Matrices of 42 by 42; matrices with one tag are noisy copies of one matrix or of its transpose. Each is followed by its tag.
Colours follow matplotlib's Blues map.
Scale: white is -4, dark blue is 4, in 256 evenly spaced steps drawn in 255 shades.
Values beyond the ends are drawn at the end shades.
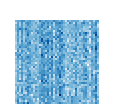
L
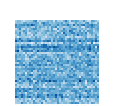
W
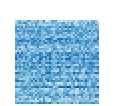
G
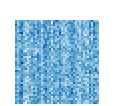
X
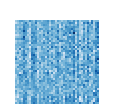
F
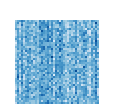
L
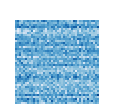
X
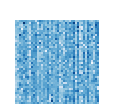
F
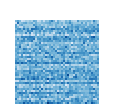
F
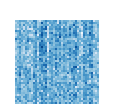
W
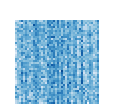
G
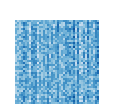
F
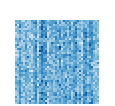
W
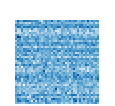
X
